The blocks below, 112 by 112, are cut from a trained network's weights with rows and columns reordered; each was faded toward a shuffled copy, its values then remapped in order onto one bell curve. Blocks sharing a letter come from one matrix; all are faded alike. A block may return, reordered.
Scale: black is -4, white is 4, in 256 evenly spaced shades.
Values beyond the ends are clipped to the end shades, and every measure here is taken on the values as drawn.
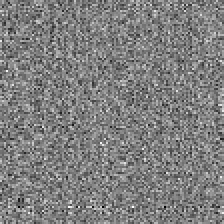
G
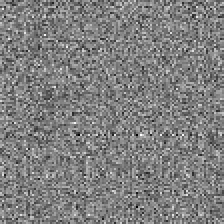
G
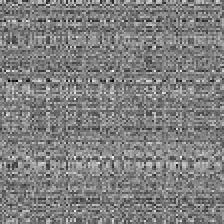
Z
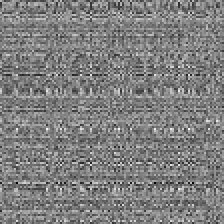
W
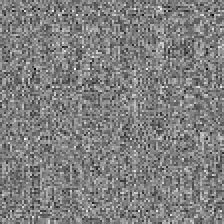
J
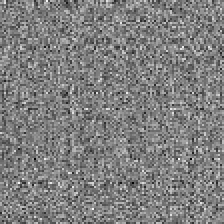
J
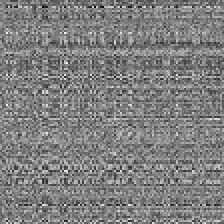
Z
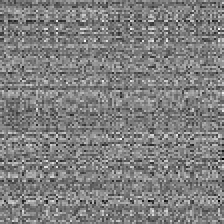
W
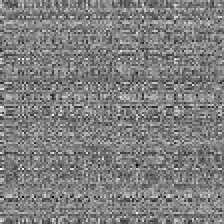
W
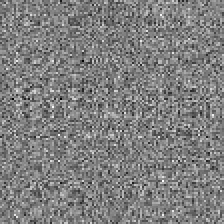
J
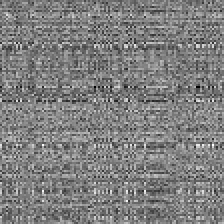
W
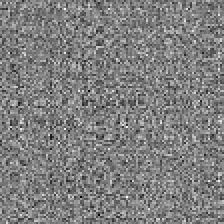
J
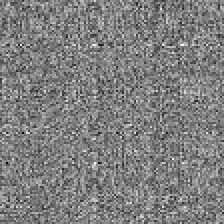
G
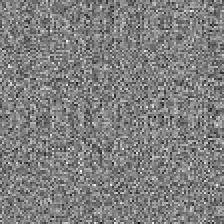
J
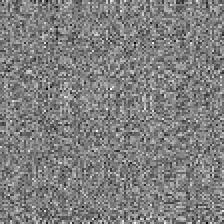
J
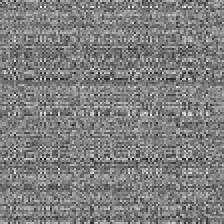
W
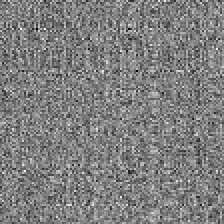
J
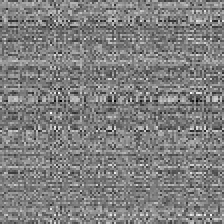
W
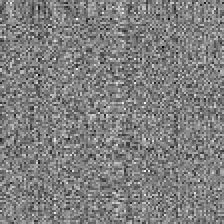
J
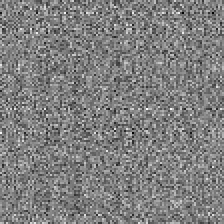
G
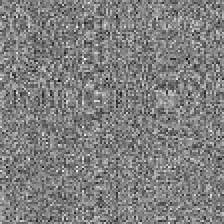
J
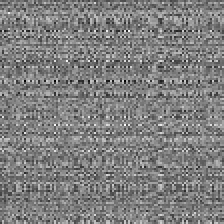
Z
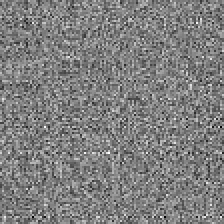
G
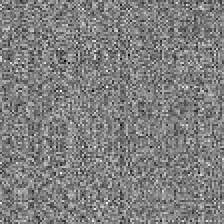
J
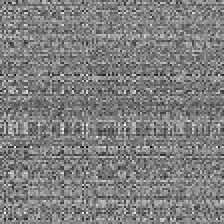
W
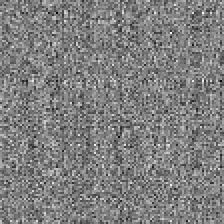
G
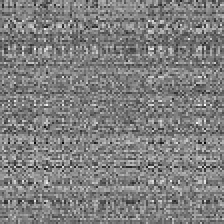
W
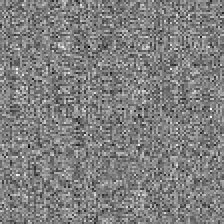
J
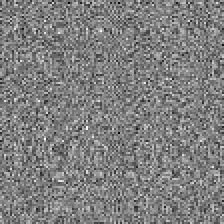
J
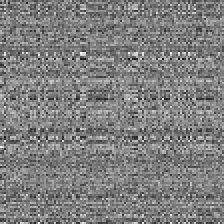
W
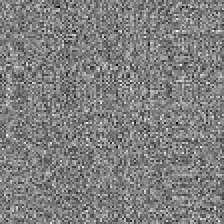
J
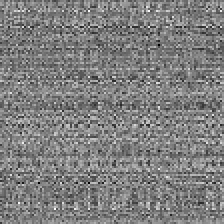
W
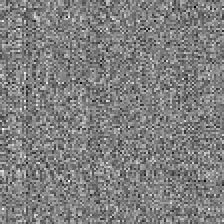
J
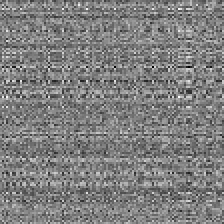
W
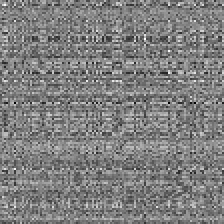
W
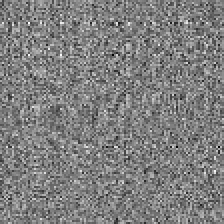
G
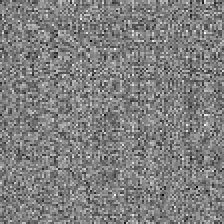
J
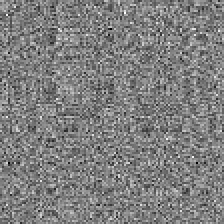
J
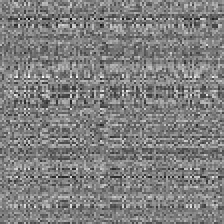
Z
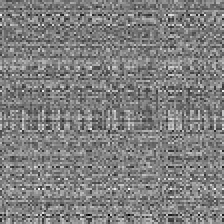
Z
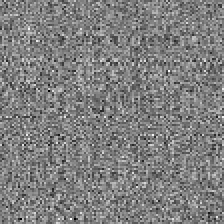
J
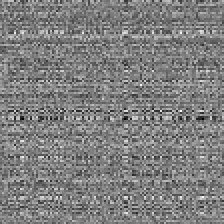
Z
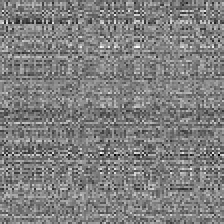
Z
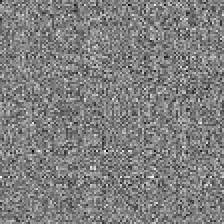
G
